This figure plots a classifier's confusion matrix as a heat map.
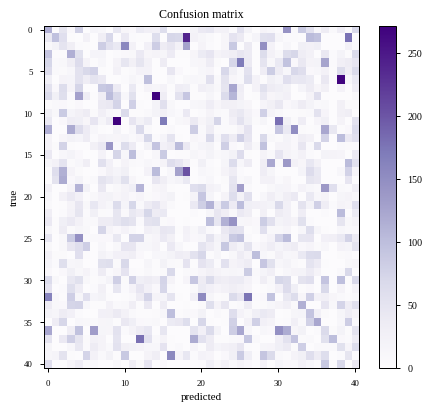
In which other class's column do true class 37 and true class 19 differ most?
25
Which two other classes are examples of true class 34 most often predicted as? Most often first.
16, 24
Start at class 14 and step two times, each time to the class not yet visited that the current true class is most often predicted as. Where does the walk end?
4
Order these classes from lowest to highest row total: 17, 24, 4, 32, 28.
24, 28, 17, 4, 32
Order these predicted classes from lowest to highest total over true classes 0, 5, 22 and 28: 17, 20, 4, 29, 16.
17, 16, 20, 29, 4
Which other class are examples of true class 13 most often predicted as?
38
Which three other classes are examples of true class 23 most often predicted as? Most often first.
24, 21, 28
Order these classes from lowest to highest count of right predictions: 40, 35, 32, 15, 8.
40, 32, 15, 8, 35
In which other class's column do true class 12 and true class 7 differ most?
32
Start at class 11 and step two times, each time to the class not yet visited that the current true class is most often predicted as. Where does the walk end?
15
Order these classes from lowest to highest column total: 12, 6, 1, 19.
1, 6, 19, 12
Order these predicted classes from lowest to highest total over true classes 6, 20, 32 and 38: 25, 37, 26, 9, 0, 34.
37, 9, 25, 34, 0, 26
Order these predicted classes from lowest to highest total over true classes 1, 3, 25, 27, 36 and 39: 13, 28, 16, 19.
13, 19, 28, 16
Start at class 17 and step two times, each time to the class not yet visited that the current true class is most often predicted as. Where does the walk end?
2
